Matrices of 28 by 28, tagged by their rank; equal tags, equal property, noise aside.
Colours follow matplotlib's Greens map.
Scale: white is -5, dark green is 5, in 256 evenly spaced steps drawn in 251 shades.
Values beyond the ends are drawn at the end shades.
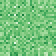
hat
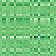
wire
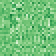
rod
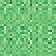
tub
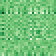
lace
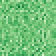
rod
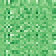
tub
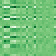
wire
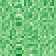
tub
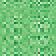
lace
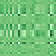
wire
